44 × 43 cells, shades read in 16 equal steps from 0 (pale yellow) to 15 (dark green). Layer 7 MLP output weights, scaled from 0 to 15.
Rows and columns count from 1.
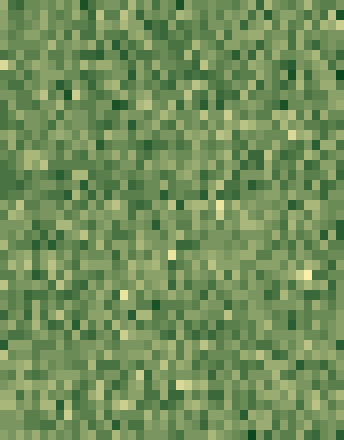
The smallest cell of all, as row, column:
28, 39
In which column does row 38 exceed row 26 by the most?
22
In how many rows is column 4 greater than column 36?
19
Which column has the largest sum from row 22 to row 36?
10
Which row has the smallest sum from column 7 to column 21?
27
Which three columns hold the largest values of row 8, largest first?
43, 37, 17
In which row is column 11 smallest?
24
